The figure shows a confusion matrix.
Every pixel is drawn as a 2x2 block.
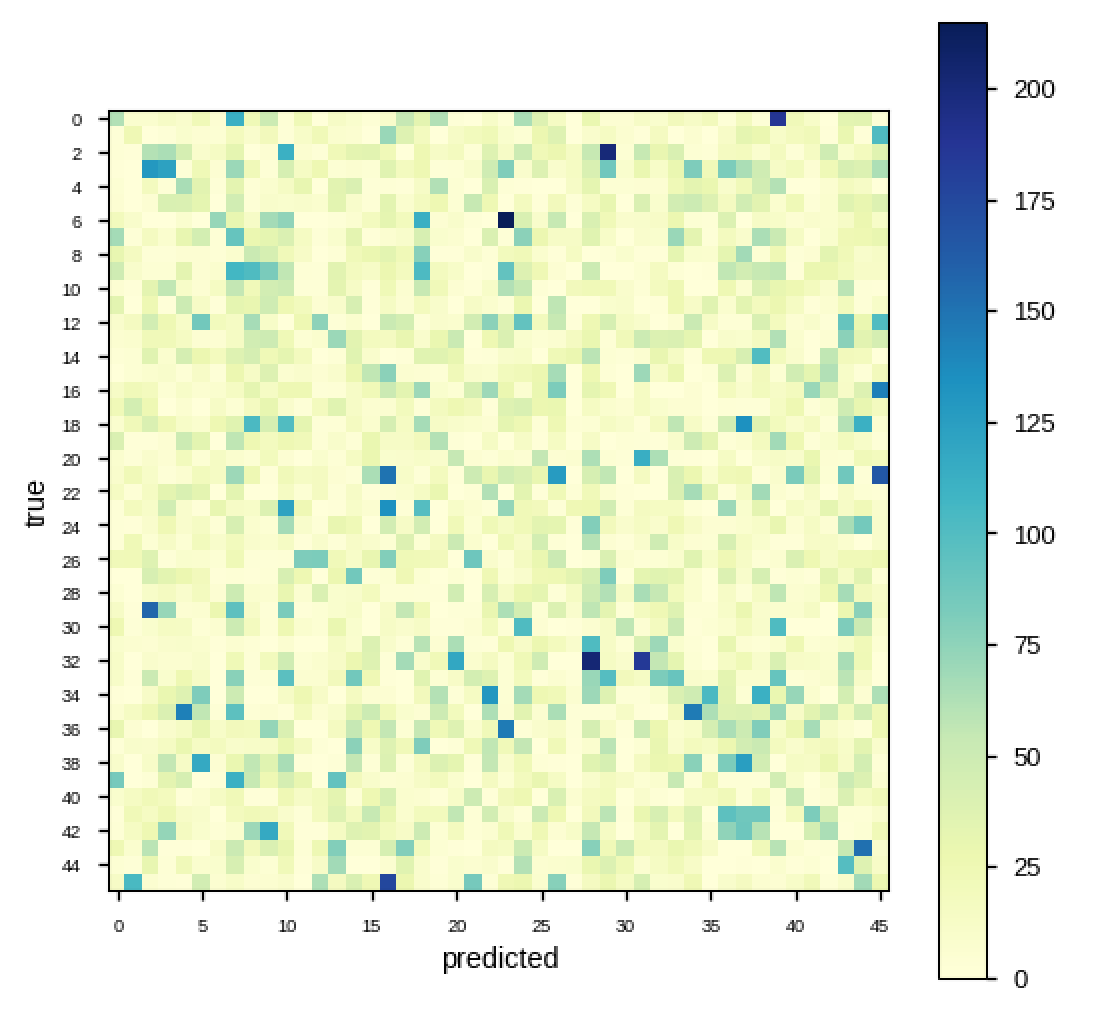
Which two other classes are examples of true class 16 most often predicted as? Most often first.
45, 26
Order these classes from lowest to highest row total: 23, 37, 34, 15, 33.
15, 37, 23, 33, 34
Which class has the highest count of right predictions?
3
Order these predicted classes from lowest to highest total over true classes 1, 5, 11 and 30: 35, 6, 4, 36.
6, 36, 35, 4
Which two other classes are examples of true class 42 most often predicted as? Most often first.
9, 37
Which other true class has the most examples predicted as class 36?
41
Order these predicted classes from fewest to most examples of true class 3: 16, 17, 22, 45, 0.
0, 17, 16, 22, 45
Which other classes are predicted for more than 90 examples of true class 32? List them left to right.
20, 28, 31
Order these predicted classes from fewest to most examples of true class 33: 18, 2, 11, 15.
11, 15, 18, 2
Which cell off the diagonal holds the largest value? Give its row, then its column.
6, 23
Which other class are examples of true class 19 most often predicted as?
39
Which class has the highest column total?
7
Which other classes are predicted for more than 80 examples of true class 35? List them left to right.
4, 7, 34
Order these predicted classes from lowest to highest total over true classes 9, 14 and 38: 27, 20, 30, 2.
30, 27, 2, 20
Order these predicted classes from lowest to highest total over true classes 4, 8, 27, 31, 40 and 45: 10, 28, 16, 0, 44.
0, 10, 44, 28, 16
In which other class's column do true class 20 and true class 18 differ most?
37
